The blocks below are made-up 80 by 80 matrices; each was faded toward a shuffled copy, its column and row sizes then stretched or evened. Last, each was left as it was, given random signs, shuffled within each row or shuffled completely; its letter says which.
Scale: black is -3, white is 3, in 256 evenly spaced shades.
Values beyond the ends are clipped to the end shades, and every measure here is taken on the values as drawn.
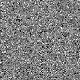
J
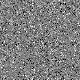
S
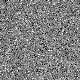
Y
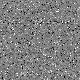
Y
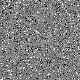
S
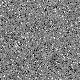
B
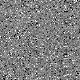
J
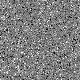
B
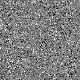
S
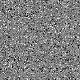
J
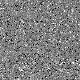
Y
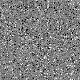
J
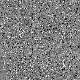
S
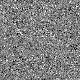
S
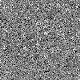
J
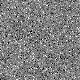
Y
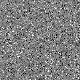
J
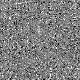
J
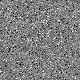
B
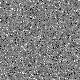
B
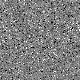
S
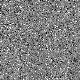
S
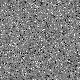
B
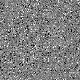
J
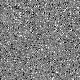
B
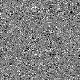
J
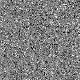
S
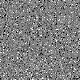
J
